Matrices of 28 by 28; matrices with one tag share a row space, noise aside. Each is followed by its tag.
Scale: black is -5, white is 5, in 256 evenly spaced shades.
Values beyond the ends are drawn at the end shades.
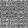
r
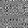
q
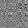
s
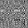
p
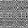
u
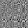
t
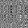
s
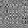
q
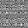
r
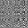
p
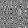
s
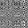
p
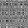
r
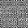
u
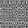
u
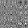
s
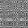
u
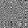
s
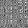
s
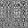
p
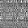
u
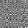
q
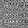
q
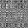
r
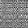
u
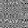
q
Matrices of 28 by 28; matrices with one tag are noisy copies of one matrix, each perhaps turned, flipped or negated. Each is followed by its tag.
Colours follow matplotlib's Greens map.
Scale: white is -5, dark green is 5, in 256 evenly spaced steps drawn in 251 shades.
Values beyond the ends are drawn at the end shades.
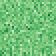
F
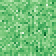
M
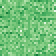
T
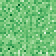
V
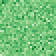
F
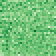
T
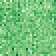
T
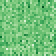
T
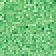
F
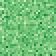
V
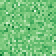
F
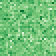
M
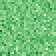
V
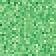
V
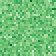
V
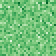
V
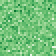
V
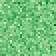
V
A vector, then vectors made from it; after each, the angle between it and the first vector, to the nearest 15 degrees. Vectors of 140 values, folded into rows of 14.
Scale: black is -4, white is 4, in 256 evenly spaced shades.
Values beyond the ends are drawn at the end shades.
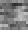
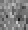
120 degrees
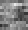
165 degrees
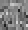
120 degrees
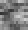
45 degrees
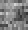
150 degrees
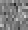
60 degrees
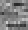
60 degrees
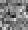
60 degrees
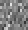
105 degrees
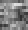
165 degrees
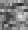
45 degrees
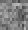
135 degrees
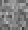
120 degrees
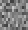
105 degrees
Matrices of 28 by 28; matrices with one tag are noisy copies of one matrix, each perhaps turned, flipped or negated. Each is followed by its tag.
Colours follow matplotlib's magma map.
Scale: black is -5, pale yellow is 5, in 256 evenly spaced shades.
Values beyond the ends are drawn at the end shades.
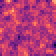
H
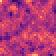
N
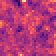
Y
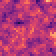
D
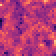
N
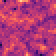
N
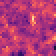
D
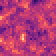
D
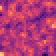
H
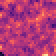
H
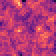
Y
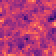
Y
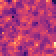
H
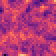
N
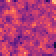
H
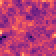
Y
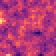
D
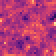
Y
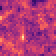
D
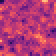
H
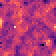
N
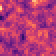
D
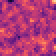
H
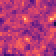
Y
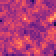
Y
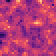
D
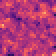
H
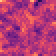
Y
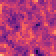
Y
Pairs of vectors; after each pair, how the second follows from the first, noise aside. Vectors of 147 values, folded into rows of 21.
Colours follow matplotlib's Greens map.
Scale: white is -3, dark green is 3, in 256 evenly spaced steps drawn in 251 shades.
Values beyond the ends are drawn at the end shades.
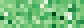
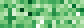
reversed.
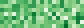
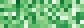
copied.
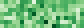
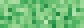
wrapped around, shrunk.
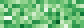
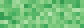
reversed, shrunk.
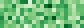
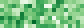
sign-scrambled.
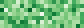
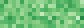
reversed, shrunk.
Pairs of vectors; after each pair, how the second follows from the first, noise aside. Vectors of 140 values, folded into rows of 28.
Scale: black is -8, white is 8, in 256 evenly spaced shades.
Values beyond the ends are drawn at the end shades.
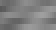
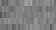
wrapped around, partly zeroed.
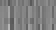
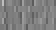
wrapped around, partly zeroed.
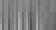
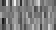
wrapped around, negated, scaled up.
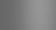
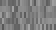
shuffled.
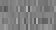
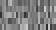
wrapped around, negated, scaled up.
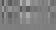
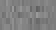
wrapped around, negated, shrunk.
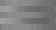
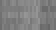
wrapped around, negated, shrunk.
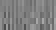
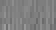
negated, shrunk.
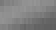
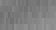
negated, shrunk.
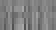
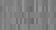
wrapped around, negated, shrunk.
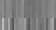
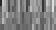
reversed, scaled up.
